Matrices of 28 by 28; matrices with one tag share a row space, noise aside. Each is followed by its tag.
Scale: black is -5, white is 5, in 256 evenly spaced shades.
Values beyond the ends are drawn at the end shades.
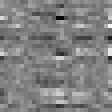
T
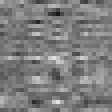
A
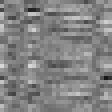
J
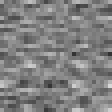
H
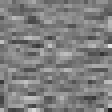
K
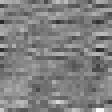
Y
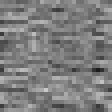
Y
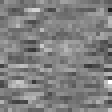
K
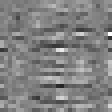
T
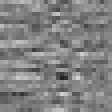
A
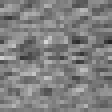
H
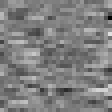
K
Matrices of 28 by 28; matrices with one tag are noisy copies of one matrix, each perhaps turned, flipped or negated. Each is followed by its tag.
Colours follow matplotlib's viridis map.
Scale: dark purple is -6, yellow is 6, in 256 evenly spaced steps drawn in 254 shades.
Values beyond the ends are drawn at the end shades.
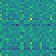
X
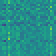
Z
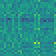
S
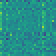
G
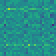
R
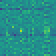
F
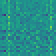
Z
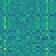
Z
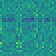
S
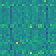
R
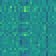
F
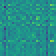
Z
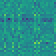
S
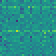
X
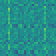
R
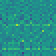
X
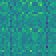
R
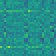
R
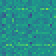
R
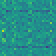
R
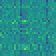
F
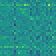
Z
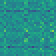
R
